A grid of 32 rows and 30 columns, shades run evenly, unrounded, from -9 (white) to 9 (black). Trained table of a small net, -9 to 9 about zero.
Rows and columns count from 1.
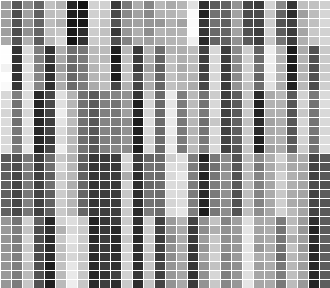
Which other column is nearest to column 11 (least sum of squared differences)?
2
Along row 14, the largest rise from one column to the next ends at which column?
4
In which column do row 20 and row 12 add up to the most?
13
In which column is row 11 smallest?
16
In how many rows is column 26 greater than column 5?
5
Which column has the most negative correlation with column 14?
17
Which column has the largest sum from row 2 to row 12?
27
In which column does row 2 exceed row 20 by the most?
7
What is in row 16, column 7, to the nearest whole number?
-4
